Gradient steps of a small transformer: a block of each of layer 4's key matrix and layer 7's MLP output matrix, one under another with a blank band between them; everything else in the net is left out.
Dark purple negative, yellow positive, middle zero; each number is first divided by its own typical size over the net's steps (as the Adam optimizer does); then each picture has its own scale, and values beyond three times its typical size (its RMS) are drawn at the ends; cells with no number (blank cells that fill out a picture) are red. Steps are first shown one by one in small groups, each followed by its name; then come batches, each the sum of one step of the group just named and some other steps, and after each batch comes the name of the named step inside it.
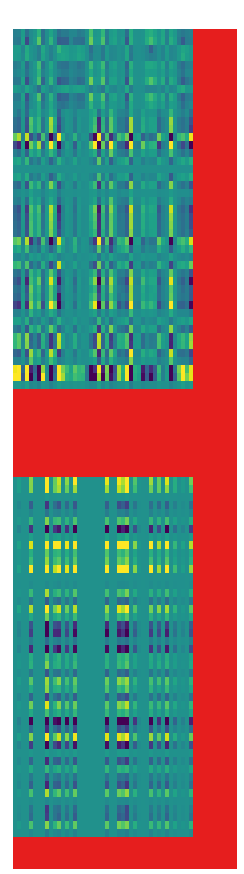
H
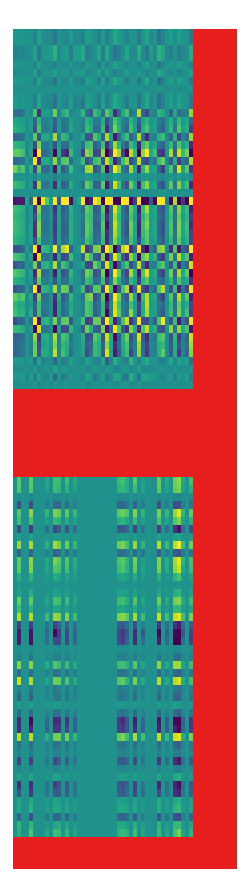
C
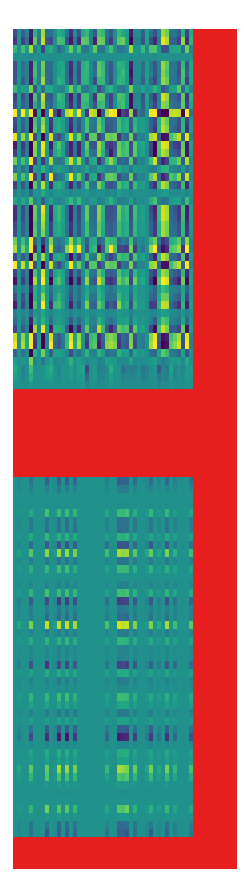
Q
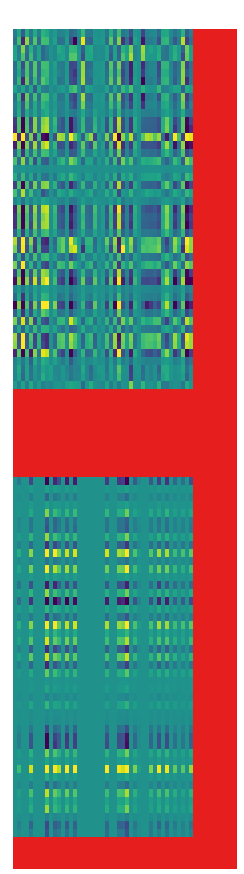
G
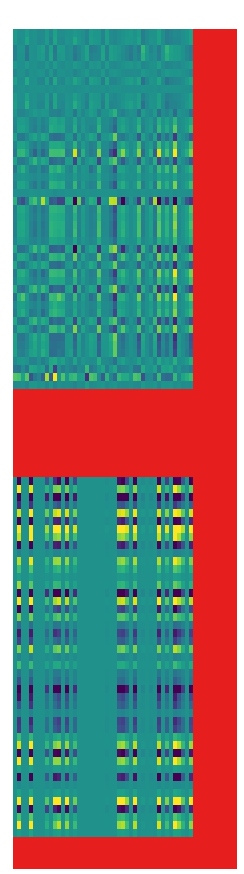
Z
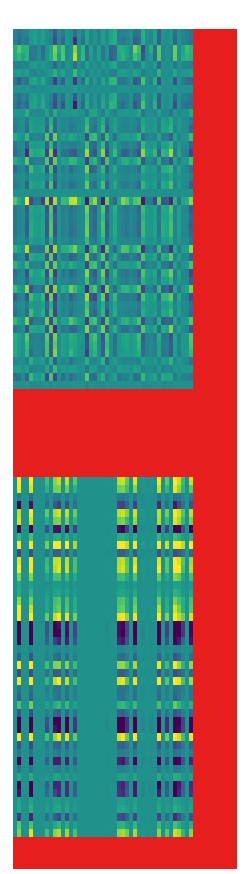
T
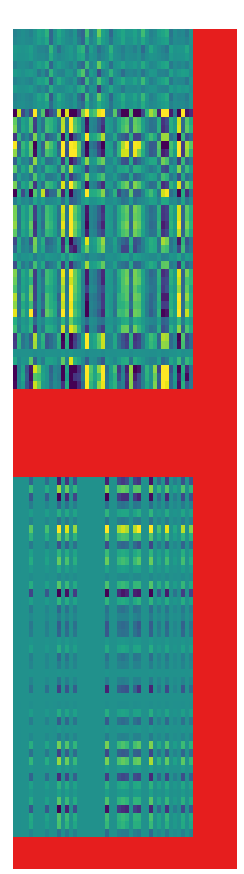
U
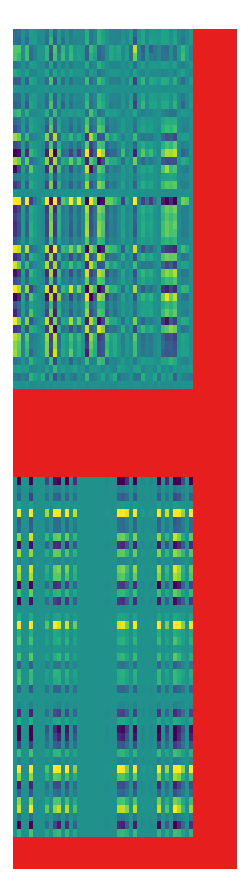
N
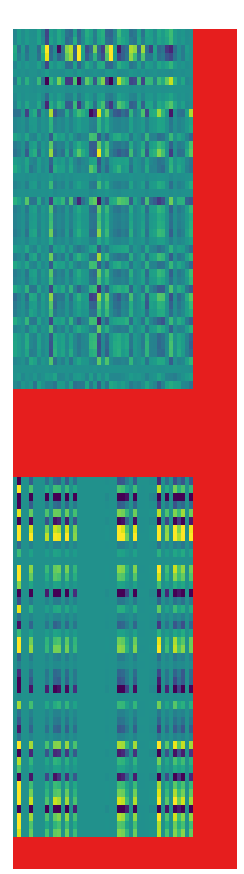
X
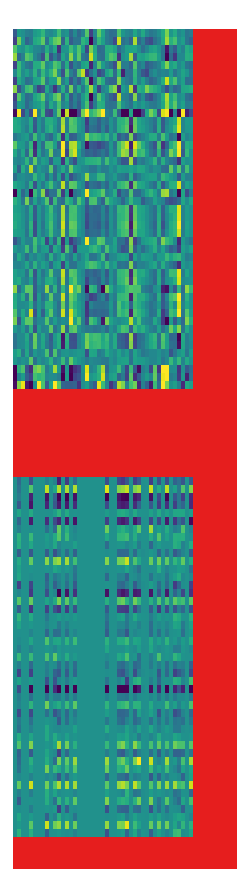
U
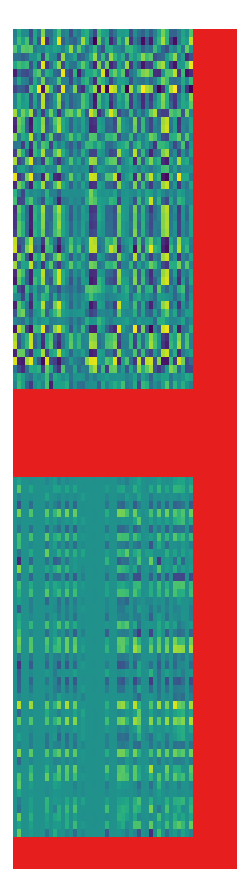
Q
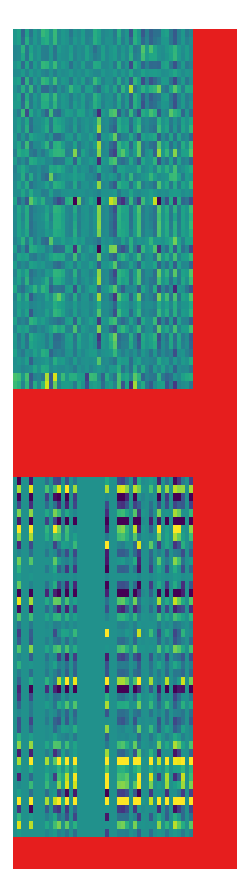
Z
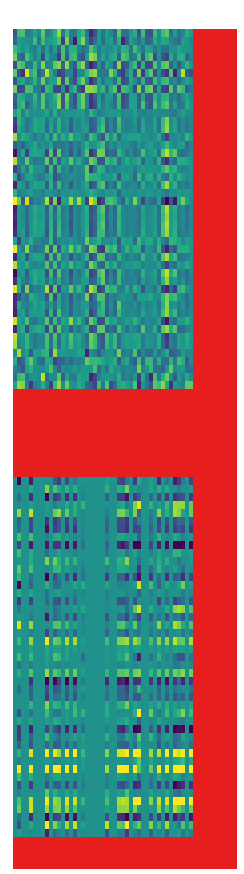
N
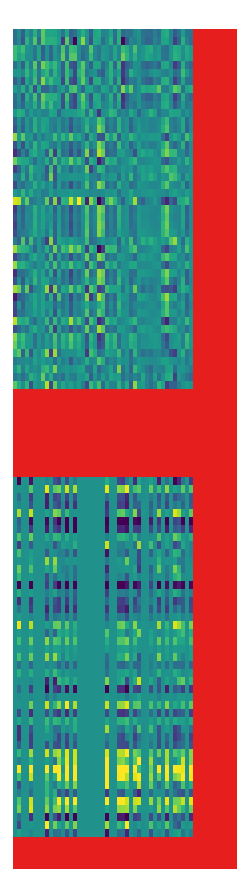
N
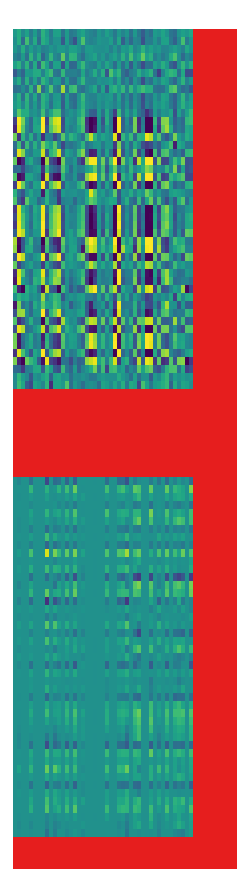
G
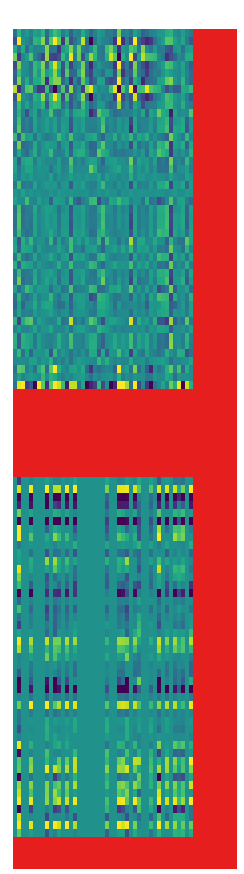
X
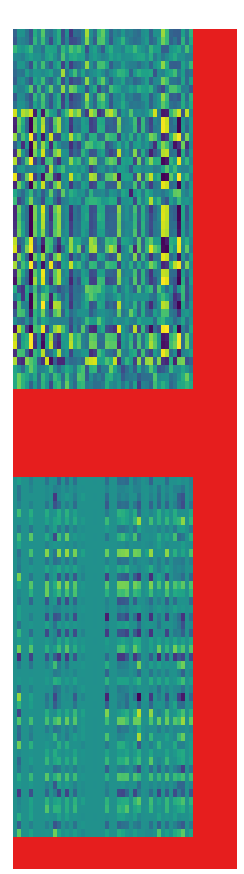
Q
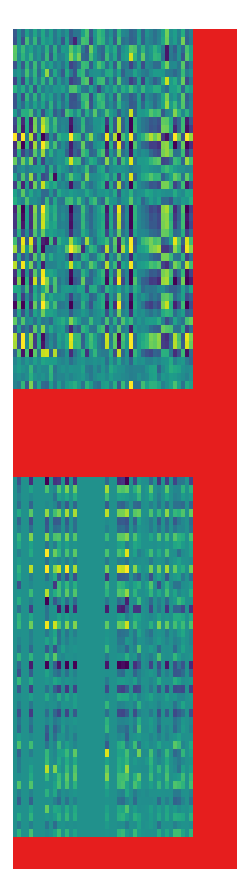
G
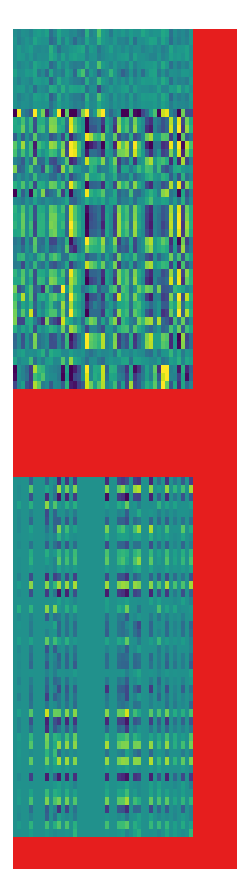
U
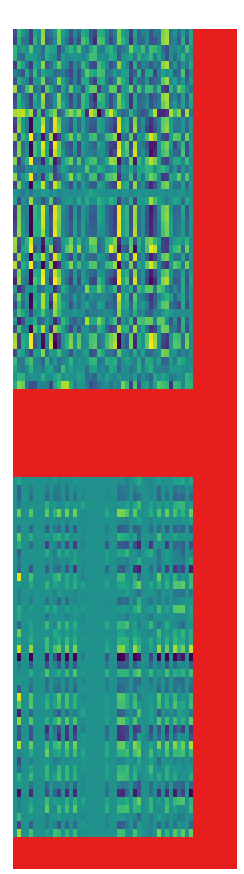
Q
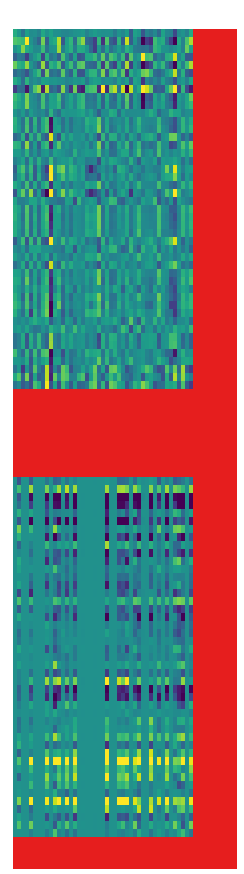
Z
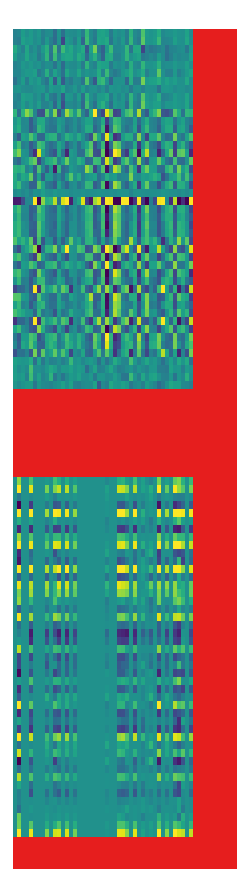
C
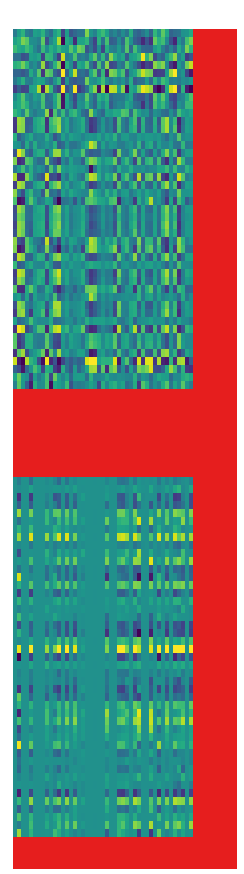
Z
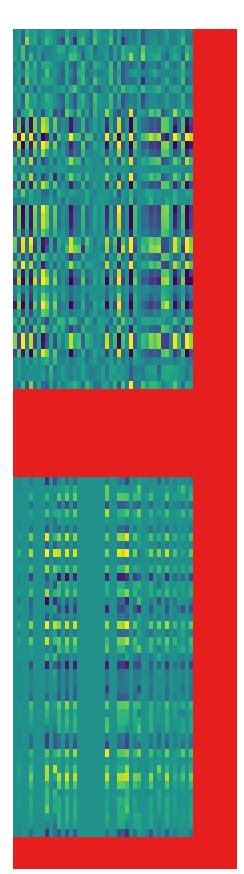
G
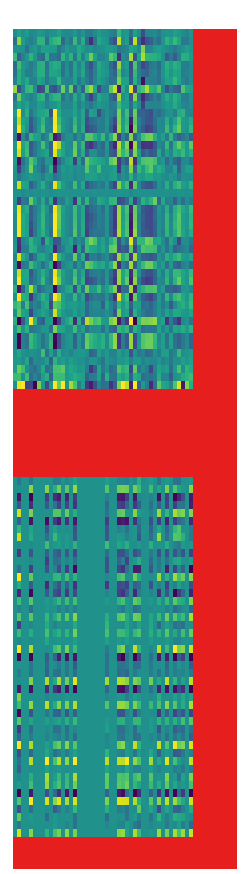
Z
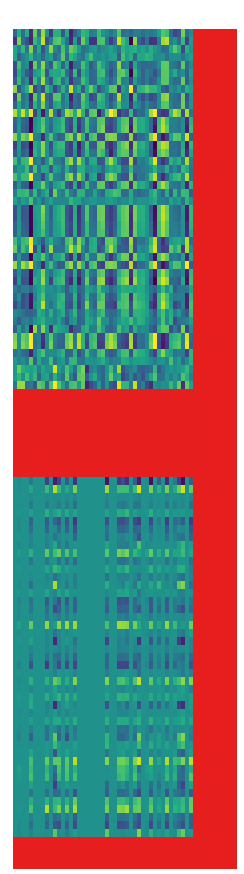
Q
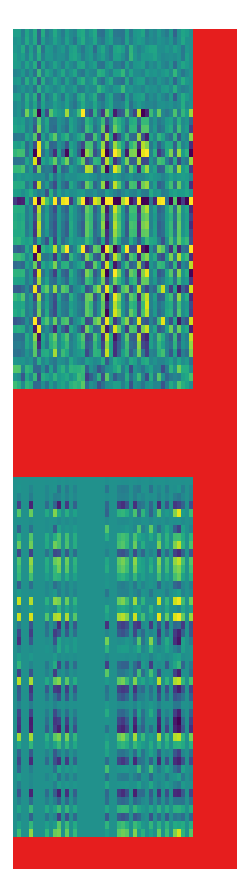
C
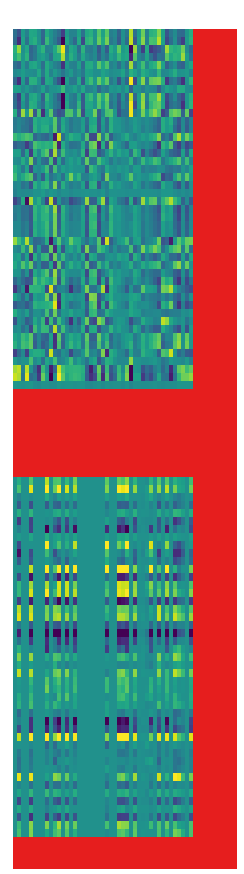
H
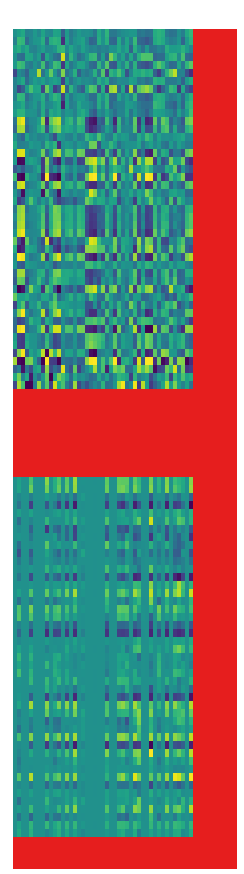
H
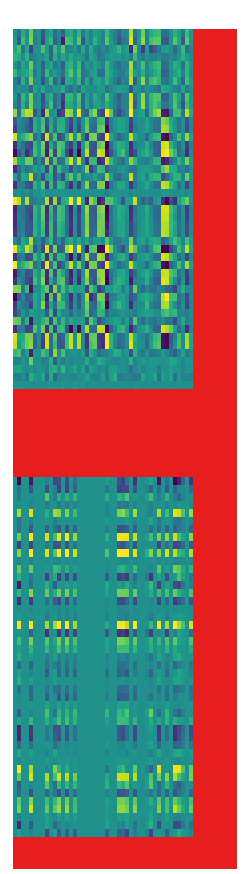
N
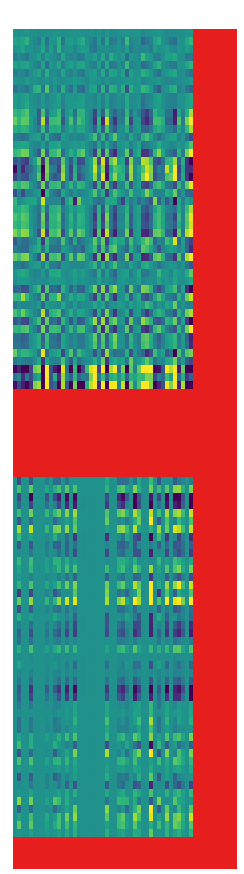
Z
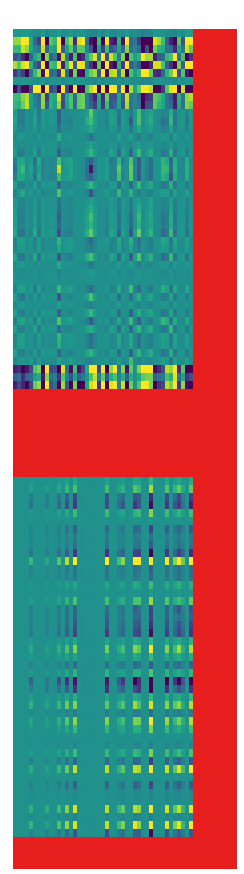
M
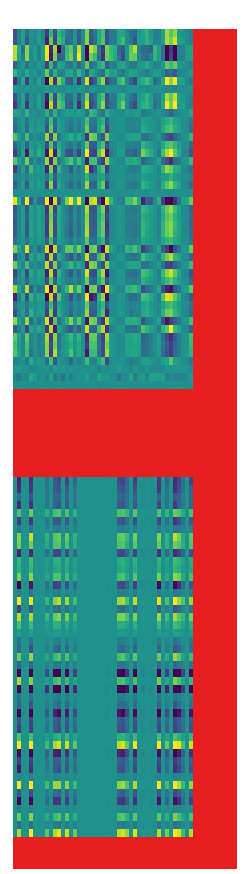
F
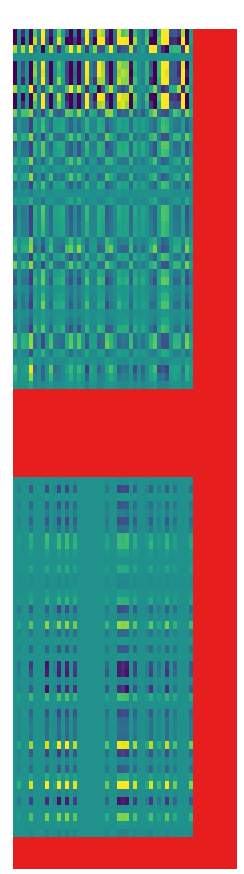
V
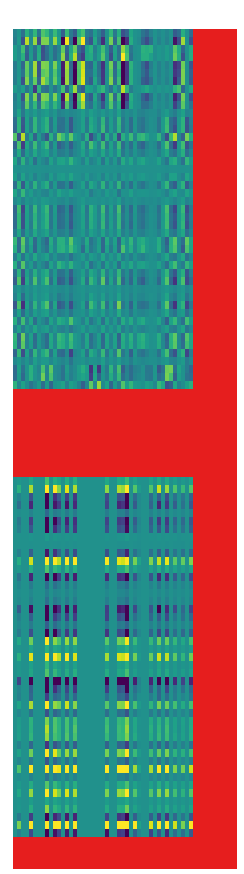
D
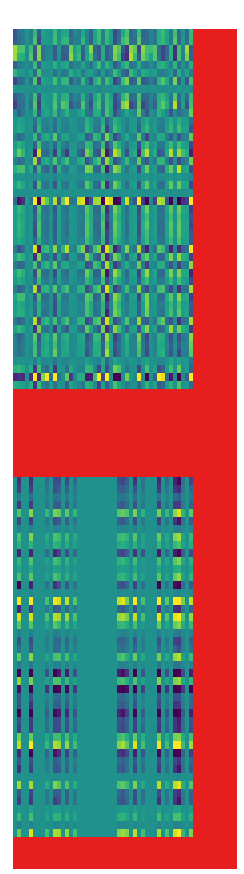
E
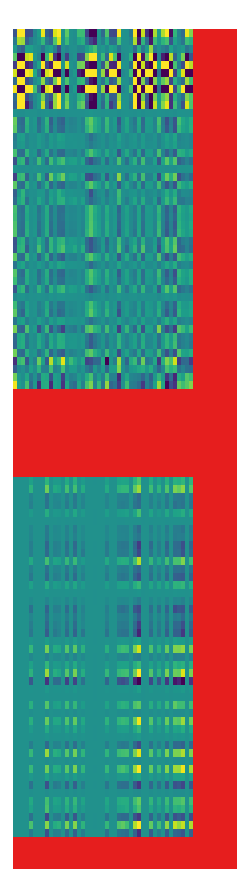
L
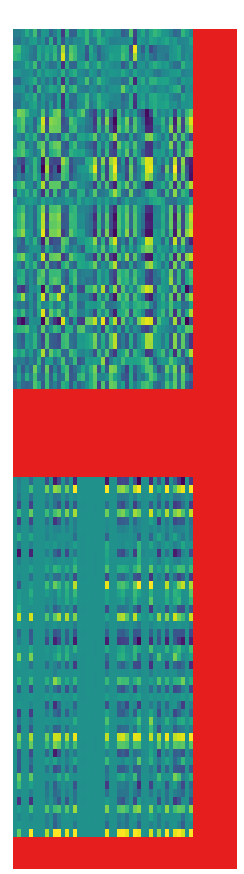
F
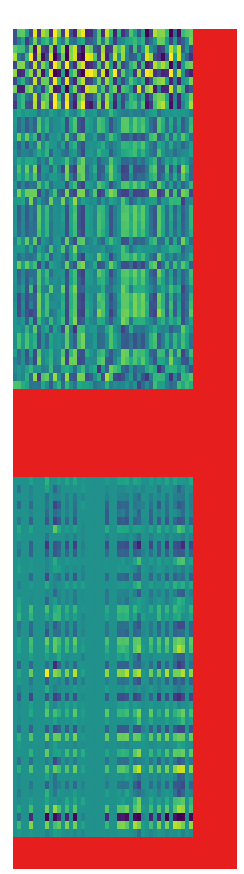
L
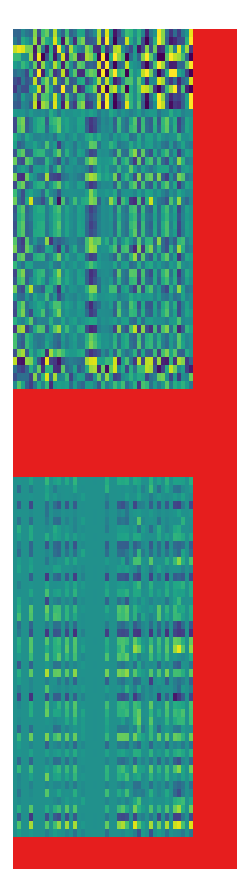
M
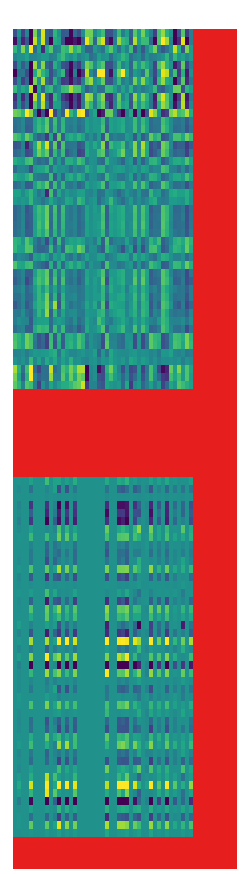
V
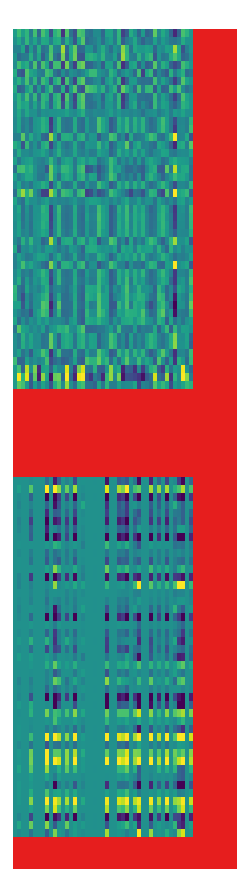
D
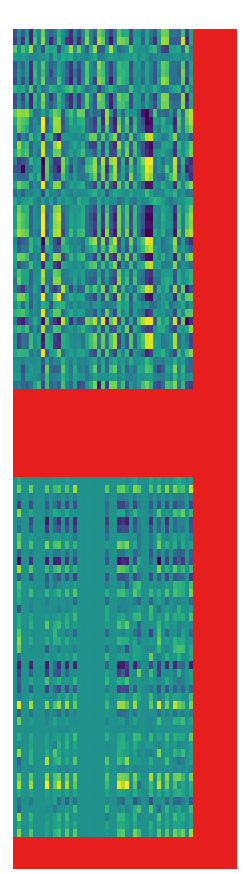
V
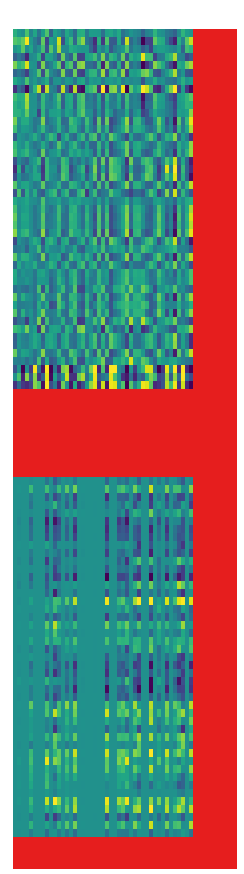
M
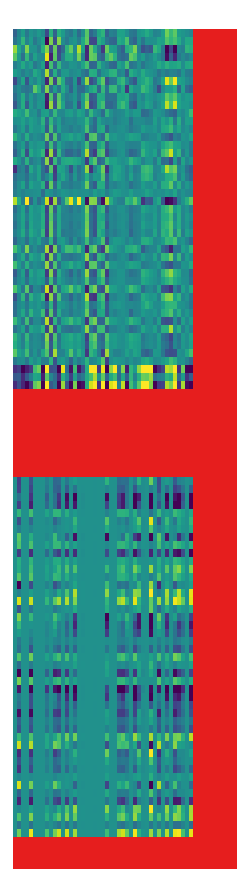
F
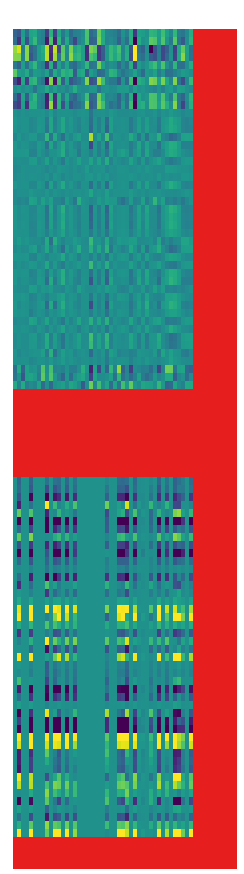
F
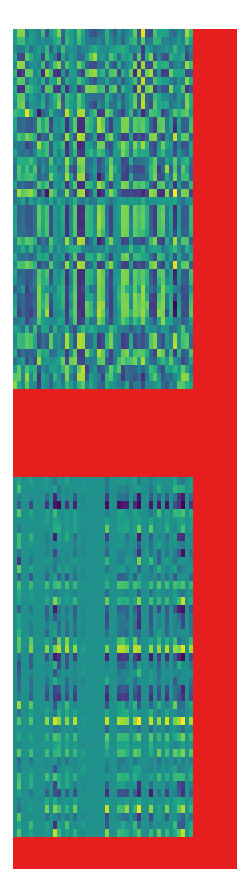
L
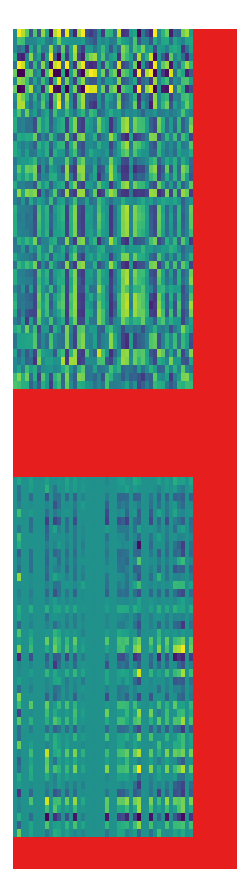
L
